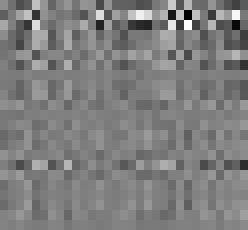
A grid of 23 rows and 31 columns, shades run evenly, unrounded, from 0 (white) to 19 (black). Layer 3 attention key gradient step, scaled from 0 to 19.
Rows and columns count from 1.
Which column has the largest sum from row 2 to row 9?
31
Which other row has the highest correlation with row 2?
6
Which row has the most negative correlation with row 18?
14
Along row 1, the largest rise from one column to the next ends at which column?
23
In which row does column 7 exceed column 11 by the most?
3
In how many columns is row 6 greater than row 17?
12
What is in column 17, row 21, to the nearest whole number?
8
